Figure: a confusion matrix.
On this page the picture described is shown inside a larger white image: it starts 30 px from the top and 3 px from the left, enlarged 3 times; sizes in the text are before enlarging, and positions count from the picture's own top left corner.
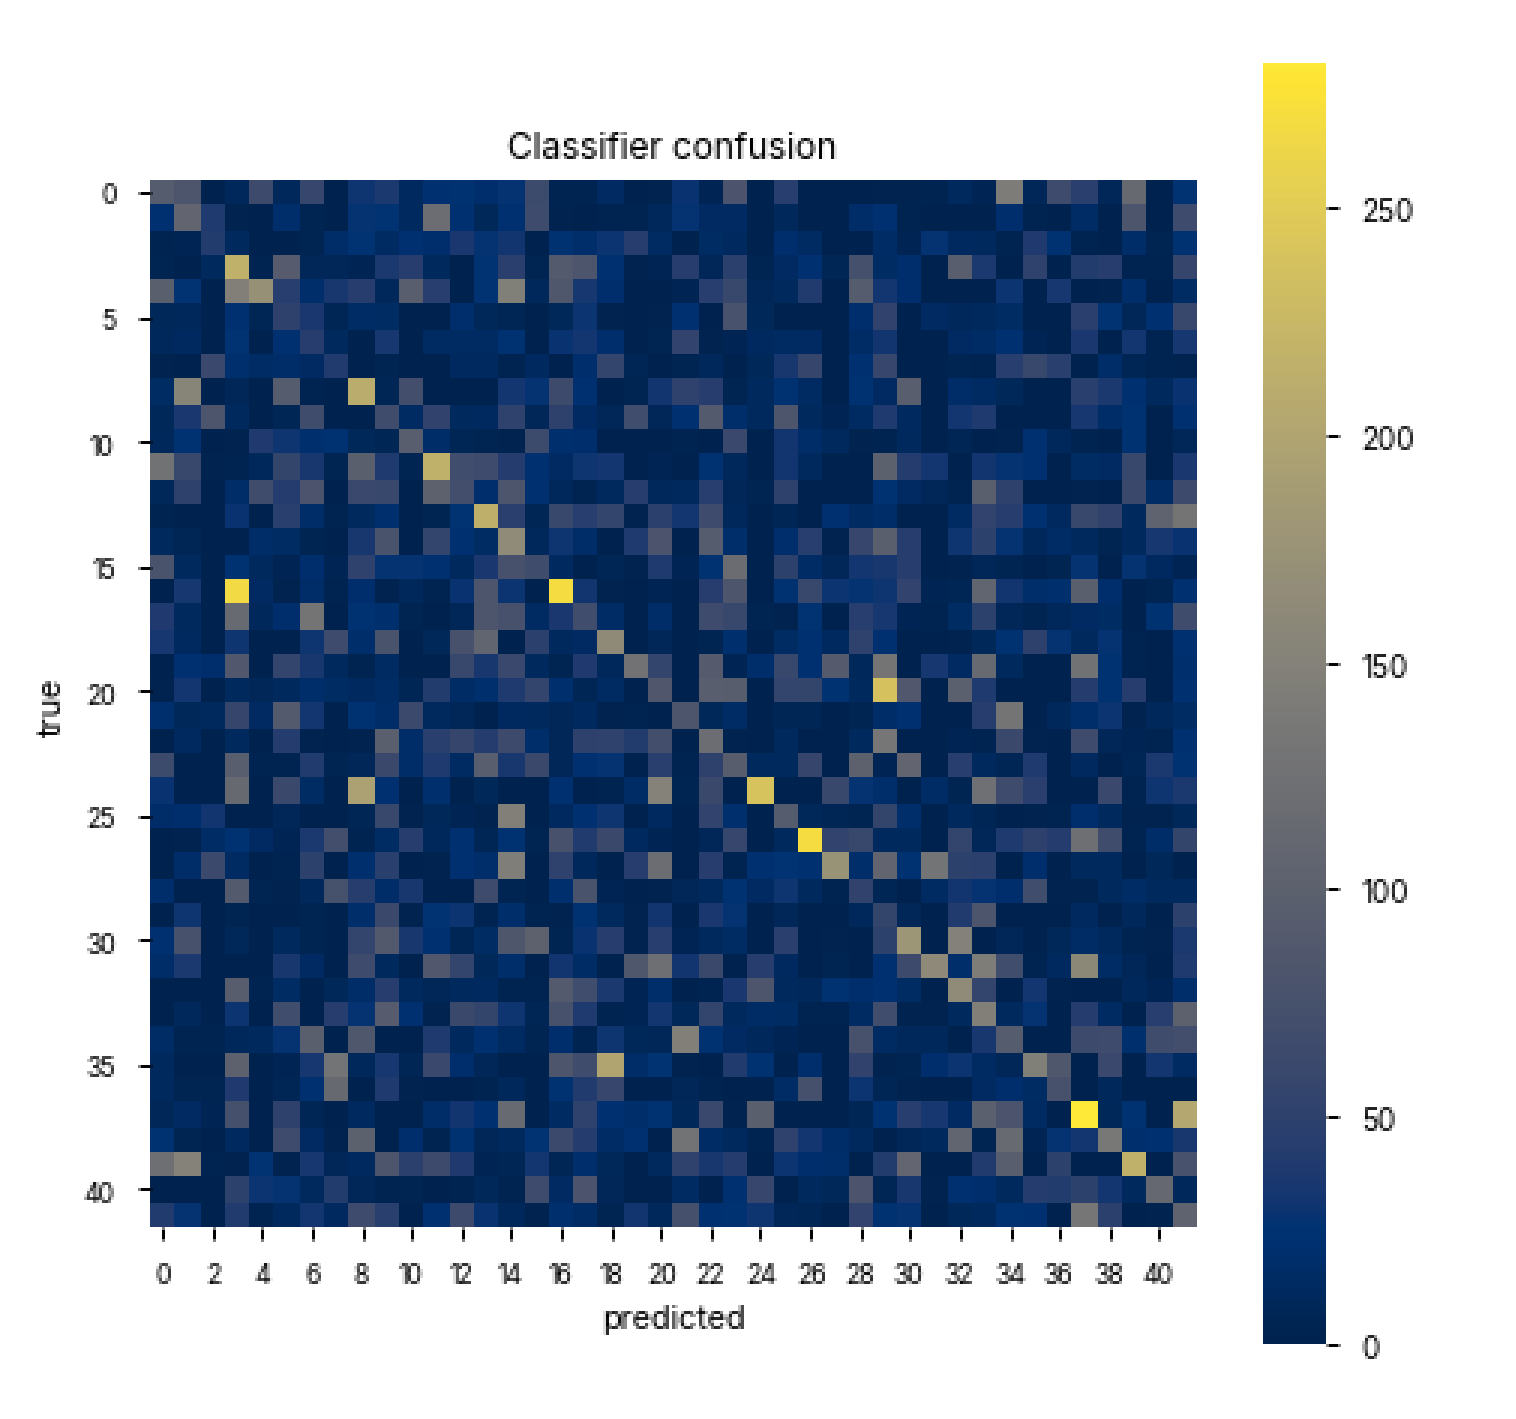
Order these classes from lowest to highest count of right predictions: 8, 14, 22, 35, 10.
10, 22, 35, 14, 8
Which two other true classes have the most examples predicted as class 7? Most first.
35, 36
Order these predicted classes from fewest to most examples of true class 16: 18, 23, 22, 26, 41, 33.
18, 41, 22, 26, 23, 33
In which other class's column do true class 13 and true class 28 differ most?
41
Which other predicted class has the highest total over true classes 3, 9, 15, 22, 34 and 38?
21
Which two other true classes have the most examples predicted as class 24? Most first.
37, 32
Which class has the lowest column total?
2
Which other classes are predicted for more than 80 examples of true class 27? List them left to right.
14, 20, 29, 31
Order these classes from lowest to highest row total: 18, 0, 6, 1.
6, 1, 18, 0
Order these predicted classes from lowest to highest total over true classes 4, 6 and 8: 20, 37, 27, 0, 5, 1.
27, 20, 37, 0, 5, 1
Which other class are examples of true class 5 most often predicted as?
23
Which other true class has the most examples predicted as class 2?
9
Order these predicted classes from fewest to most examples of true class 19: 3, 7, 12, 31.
7, 31, 12, 3
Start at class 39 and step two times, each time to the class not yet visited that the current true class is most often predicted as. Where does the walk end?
11
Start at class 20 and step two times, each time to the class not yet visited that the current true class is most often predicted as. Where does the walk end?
33
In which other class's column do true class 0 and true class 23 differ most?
34
